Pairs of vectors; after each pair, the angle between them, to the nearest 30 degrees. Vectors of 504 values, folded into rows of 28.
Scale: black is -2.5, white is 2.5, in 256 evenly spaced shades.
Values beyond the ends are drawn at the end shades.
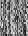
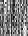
120 degrees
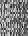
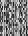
90 degrees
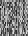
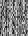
150 degrees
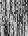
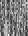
150 degrees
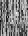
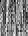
120 degrees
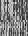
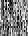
150 degrees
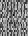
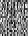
30 degrees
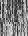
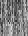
30 degrees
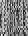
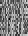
90 degrees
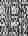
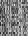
150 degrees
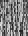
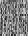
120 degrees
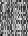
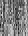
120 degrees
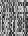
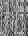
30 degrees
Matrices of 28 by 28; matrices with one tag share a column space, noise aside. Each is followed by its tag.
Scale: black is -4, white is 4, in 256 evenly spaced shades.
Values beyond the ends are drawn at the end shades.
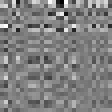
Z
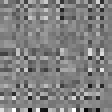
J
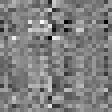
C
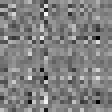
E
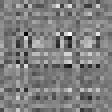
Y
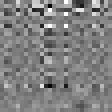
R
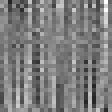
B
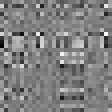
Y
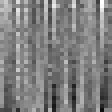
B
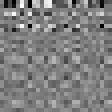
Z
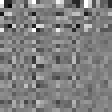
Z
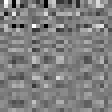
Z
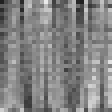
B
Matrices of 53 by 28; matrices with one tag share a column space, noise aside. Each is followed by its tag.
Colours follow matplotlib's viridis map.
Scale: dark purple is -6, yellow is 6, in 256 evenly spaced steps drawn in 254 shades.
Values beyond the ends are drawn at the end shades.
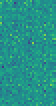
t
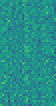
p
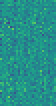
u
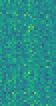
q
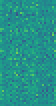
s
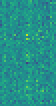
t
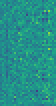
s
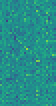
s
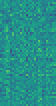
s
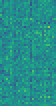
u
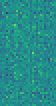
q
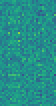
s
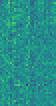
t
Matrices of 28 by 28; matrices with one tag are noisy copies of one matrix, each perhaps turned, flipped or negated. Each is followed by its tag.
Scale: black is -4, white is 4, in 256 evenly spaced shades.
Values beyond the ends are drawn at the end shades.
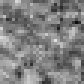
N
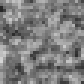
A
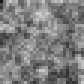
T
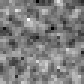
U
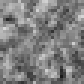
N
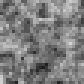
T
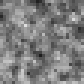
N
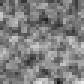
U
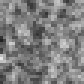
U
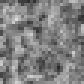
A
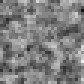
A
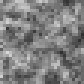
N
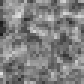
A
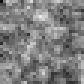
T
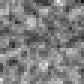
U
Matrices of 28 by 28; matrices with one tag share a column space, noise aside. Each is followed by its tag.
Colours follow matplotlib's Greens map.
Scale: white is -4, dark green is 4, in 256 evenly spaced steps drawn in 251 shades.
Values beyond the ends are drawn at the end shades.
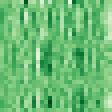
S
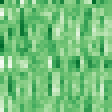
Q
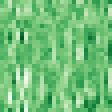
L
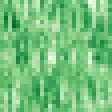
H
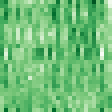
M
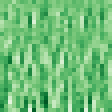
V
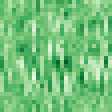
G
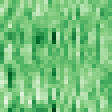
L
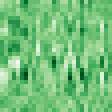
G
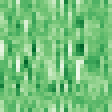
G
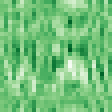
G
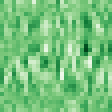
G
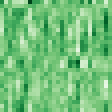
Q
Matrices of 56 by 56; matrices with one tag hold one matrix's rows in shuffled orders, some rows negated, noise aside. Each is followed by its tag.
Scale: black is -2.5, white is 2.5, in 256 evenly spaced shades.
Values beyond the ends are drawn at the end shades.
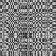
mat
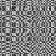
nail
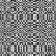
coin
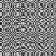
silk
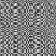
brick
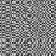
nail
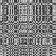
mat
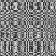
brick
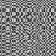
nail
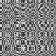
silk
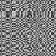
nail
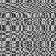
nail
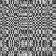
mat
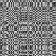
mat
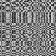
nail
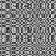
nail
